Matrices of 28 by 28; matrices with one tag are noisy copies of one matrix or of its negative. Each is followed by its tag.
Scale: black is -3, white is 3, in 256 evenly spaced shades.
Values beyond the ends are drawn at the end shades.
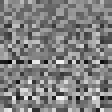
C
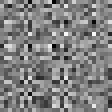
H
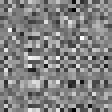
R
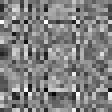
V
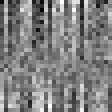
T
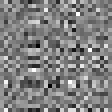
R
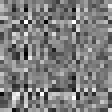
V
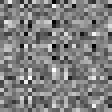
H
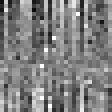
T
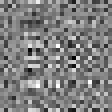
R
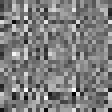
V
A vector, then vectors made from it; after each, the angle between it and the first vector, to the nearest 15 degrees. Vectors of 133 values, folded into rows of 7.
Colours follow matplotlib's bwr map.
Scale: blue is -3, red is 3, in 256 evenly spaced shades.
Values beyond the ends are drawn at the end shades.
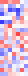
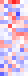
45 degrees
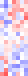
90 degrees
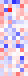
135 degrees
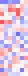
165 degrees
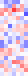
120 degrees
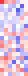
60 degrees
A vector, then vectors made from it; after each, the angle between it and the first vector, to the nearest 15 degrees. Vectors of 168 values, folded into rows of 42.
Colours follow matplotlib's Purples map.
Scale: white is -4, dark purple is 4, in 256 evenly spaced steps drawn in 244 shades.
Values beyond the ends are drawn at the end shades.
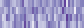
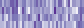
90 degrees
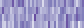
60 degrees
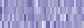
75 degrees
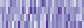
90 degrees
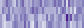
30 degrees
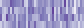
60 degrees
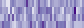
120 degrees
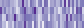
45 degrees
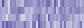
105 degrees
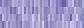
75 degrees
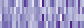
105 degrees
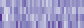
75 degrees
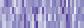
30 degrees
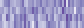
15 degrees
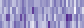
30 degrees
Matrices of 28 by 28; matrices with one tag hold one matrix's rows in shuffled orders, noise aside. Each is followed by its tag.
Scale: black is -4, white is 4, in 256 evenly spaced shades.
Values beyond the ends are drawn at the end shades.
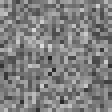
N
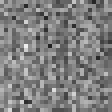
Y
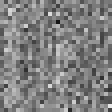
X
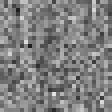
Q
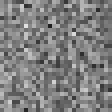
Y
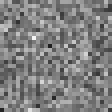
N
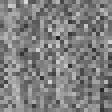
X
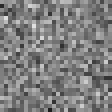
N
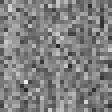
X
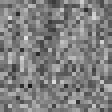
Q
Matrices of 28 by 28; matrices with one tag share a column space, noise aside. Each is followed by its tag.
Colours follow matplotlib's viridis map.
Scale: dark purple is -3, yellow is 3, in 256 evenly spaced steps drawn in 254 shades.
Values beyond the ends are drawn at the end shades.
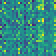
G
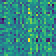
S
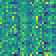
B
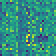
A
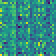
B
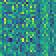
S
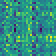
A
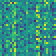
G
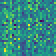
G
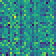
B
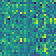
S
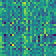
A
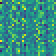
G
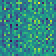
G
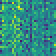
G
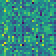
A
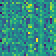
S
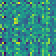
S
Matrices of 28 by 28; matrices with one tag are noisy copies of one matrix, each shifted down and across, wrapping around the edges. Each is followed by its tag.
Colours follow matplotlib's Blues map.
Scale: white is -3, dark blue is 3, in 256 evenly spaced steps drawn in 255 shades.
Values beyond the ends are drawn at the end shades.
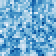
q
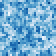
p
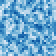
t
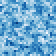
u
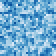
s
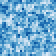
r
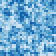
u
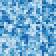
q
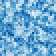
t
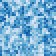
q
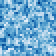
r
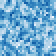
t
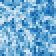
p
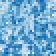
q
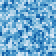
s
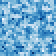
u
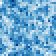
p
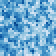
p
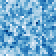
q
